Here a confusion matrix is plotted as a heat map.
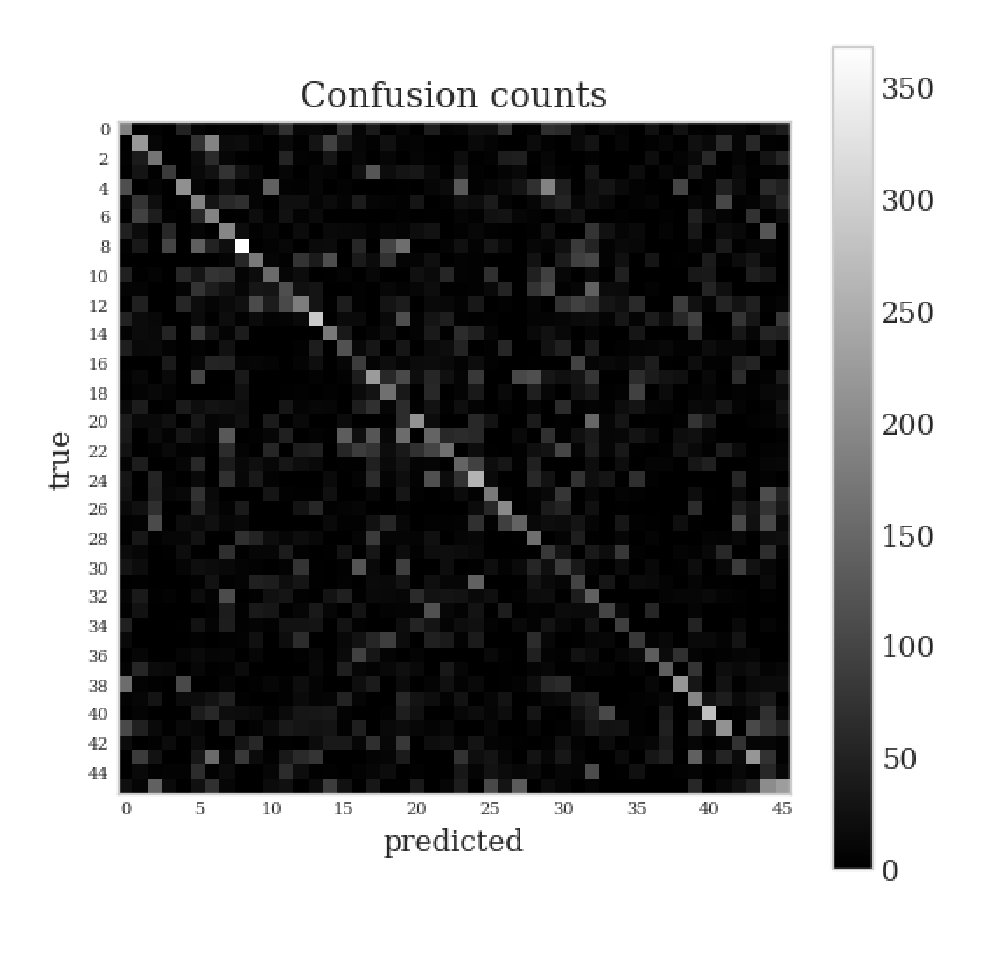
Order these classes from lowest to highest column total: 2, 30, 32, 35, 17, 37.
37, 35, 2, 30, 17, 32
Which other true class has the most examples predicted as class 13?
43
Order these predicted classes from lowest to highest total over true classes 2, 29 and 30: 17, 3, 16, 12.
3, 17, 12, 16
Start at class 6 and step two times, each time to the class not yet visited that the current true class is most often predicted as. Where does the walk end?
14
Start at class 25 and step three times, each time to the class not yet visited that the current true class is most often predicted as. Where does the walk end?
7
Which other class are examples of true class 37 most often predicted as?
39
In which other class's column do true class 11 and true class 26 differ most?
32
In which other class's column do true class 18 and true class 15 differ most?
35
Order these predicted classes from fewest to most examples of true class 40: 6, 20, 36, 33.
36, 20, 6, 33
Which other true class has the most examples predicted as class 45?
13
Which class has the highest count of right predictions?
8
